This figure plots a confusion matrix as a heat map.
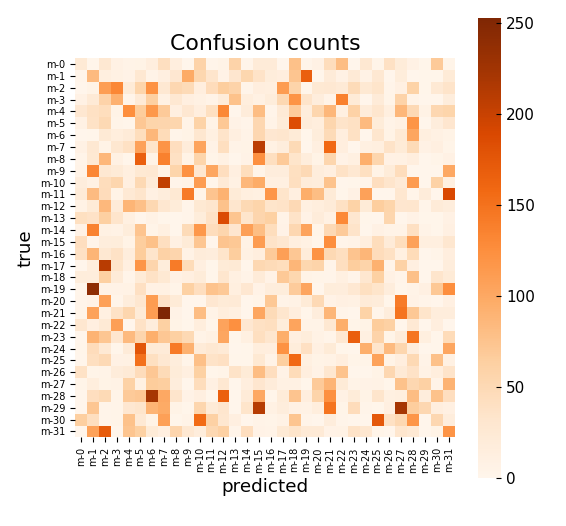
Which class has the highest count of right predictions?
m-23
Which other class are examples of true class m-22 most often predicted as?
m-13
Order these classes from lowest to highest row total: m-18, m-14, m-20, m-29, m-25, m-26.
m-18, m-20, m-26, m-25, m-14, m-29
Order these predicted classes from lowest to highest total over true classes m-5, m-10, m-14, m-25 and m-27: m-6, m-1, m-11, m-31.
m-11, m-31, m-6, m-1
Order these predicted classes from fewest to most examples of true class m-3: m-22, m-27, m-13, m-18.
m-27, m-13, m-18, m-22
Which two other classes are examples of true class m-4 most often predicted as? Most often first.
m-12, m-6
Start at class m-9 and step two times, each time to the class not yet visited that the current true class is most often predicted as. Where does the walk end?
m-19
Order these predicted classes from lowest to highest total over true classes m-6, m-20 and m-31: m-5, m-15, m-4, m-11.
m-15, m-11, m-4, m-5
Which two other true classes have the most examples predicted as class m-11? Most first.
m-9, m-19
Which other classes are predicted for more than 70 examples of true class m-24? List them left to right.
m-5, m-8, m-9, m-17, m-26, m-31
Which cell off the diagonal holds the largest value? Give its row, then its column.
m-21, m-7
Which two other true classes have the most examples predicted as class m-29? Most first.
m-27, m-21
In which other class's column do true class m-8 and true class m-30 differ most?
m-5
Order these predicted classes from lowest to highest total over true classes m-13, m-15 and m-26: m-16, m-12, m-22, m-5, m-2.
m-2, m-5, m-16, m-22, m-12
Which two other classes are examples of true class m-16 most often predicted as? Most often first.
m-20, m-17
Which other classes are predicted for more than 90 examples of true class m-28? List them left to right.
m-6, m-7, m-12, m-15, m-21
